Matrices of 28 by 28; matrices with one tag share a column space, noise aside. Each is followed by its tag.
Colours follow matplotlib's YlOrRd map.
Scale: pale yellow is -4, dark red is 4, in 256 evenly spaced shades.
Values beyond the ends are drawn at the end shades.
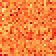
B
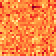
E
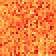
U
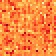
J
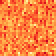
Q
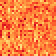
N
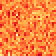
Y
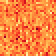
Q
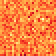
U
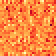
Q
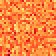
B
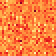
Q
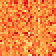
U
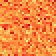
B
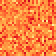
Q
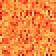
Y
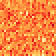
Y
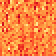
J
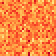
Q
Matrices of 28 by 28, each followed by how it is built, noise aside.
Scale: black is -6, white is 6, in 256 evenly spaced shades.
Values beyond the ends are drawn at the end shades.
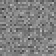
blocks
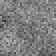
smooth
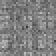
blocks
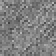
Hankel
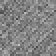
Hankel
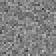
noise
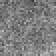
smooth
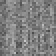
blocks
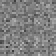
blocks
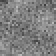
smooth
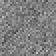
Hankel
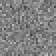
noise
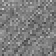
Hankel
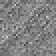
Hankel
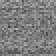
blocks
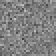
noise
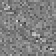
banded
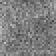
smooth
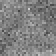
smooth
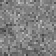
smooth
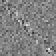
banded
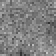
smooth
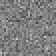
noise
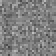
blocks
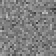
noise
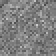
Hankel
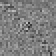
banded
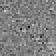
banded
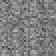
blocks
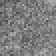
smooth
